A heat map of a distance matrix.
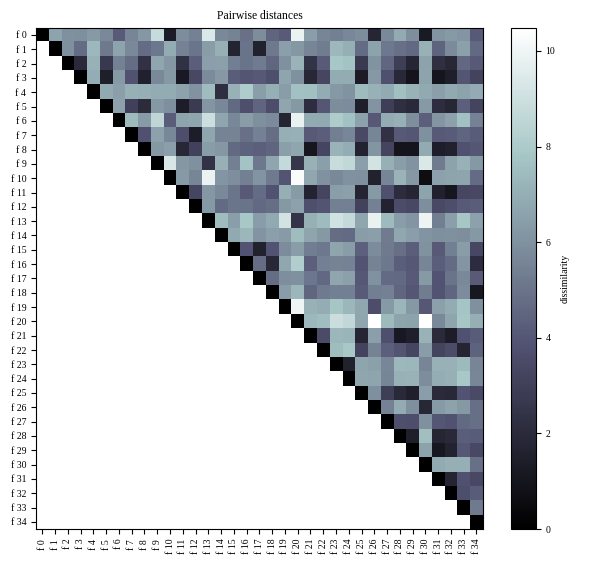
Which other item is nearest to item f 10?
f 30
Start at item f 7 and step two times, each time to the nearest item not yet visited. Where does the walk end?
f 27
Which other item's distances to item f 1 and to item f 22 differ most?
f 33
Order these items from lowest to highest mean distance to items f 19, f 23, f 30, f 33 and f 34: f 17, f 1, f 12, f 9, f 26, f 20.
f 26, f 12, f 17, f 1, f 9, f 20
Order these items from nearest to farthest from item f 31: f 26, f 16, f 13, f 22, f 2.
f 2, f 22, f 16, f 13, f 26
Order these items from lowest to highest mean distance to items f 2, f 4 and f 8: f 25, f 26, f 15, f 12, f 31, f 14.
f 31, f 25, f 12, f 14, f 15, f 26
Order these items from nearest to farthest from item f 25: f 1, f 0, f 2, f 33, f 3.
f 3, f 2, f 33, f 1, f 0
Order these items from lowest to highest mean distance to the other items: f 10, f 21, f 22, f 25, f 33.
f 25, f 21, f 22, f 33, f 10
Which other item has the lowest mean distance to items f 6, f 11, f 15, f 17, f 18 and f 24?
f 34
